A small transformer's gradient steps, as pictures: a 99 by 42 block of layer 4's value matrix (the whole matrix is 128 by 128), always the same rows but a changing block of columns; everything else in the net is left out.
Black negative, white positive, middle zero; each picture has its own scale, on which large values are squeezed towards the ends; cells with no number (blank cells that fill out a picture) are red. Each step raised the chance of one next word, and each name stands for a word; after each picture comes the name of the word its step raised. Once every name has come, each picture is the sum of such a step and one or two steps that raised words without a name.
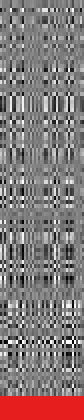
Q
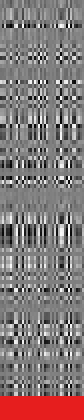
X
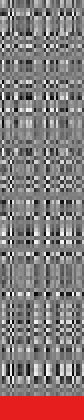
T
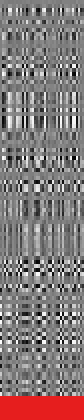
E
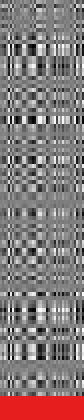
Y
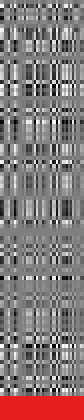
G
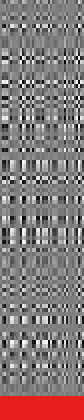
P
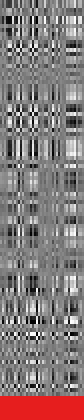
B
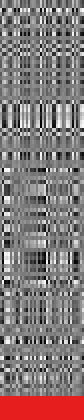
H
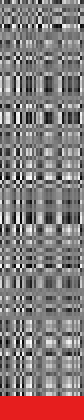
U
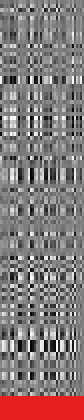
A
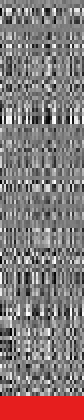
Y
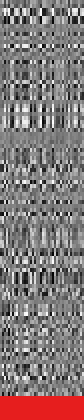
T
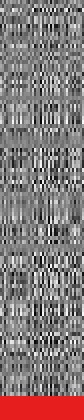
U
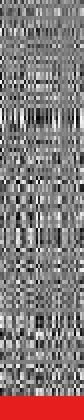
P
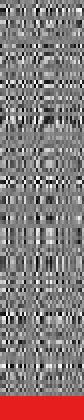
P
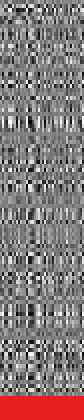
G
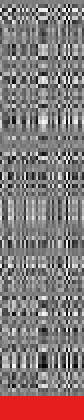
U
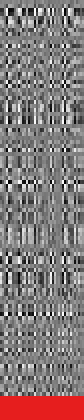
E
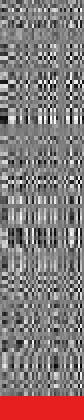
P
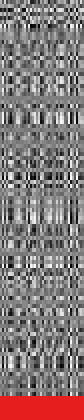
U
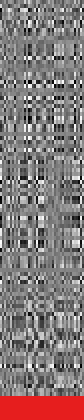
P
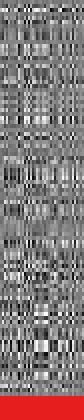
A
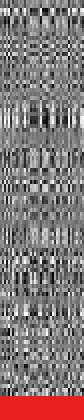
H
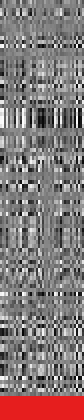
T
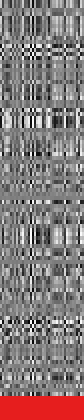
B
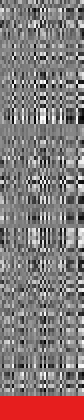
P
